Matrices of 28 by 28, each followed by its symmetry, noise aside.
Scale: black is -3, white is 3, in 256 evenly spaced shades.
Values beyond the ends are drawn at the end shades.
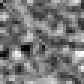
no symmetry.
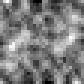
same after a half turn.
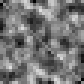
same after a half turn.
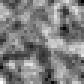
antisymmetric.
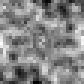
same after a half turn.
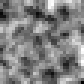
no symmetry.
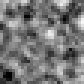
symmetric across the other diagonal.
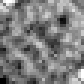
symmetric across the other diagonal.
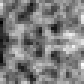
mirrored top to bottom.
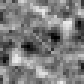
same after a half turn.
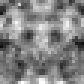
mirrored left to right.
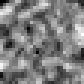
no symmetry.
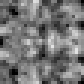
mirrored top to bottom.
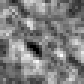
symmetric across the other diagonal.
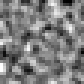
antisymmetric.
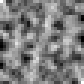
same after a half turn.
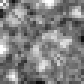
symmetric.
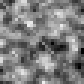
no symmetry.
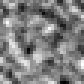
antisymmetric.
